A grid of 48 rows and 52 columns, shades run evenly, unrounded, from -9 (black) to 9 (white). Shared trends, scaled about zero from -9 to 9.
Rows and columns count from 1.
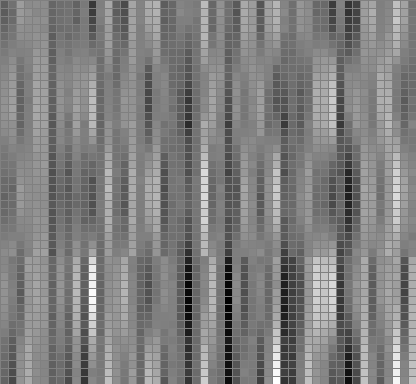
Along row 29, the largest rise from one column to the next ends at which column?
26
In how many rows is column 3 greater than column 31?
16
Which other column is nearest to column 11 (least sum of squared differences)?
9
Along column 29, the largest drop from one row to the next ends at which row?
33
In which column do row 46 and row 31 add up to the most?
50
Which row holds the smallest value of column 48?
48
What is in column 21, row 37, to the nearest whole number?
1
